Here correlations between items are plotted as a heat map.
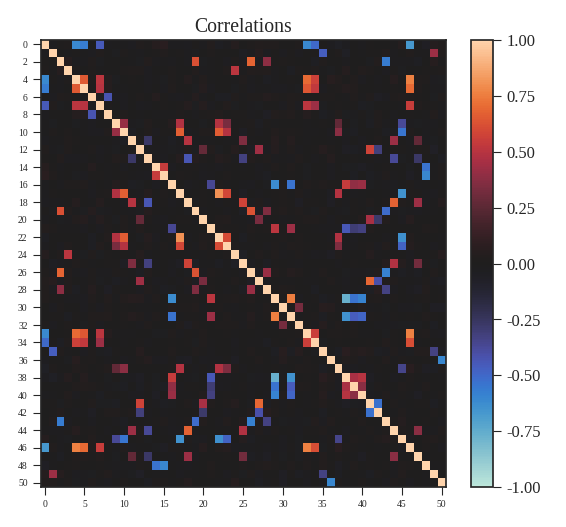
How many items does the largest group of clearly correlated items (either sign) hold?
7
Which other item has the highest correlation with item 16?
38
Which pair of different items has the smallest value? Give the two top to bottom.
29, 38
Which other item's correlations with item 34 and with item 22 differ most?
17
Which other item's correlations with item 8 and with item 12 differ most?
41
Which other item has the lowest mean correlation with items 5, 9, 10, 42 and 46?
0
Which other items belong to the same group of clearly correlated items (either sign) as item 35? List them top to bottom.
1, 49
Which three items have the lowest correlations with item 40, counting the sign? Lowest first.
29, 31, 21
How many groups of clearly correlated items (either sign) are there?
12
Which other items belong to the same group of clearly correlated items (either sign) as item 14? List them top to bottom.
15, 48
